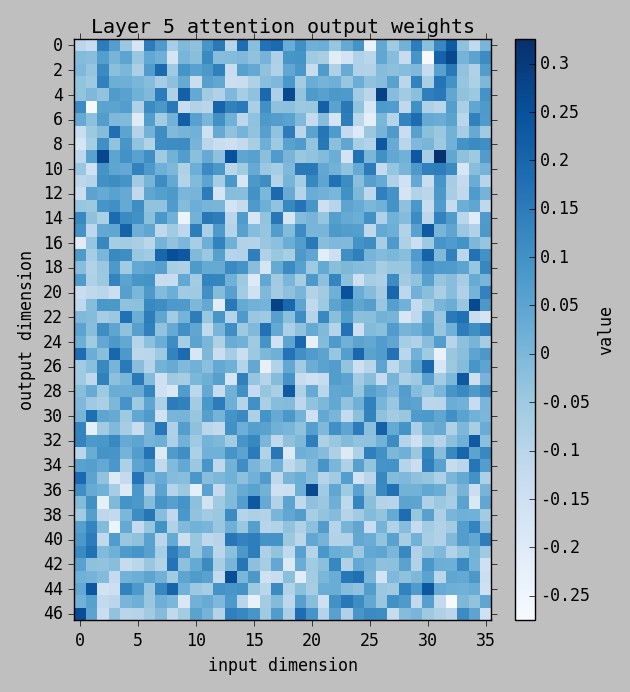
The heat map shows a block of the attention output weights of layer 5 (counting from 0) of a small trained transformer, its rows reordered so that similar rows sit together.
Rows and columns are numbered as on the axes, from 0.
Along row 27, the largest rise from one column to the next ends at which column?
14
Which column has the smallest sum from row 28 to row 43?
12
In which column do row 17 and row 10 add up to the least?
33
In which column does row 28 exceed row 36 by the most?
18
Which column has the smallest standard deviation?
10
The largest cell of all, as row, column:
9, 31
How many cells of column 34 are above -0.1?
40
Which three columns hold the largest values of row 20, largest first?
23, 27, 35
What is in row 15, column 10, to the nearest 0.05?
0.15
